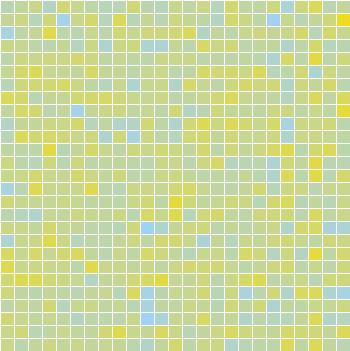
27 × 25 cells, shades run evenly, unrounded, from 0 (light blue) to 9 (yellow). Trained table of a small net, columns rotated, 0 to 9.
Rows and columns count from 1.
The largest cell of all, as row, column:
2, 25
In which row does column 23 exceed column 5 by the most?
13
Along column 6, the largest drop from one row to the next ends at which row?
9
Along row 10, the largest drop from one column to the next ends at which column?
21
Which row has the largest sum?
22
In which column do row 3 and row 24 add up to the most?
4
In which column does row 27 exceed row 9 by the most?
6
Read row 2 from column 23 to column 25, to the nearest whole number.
4 5 9
